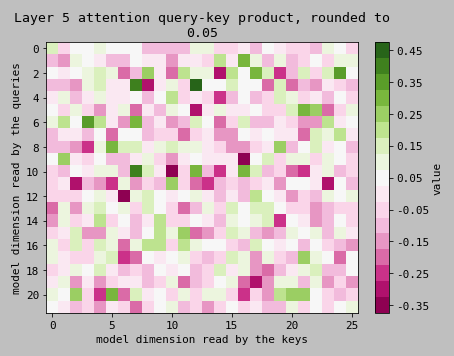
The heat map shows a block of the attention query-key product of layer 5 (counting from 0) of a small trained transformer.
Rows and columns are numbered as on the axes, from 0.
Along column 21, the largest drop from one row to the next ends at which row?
6
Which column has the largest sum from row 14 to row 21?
9
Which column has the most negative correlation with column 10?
23
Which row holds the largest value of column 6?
8
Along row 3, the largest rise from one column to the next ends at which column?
12
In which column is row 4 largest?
10
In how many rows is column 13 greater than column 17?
8
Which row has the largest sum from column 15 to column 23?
2
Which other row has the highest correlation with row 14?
13
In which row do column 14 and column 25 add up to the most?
1
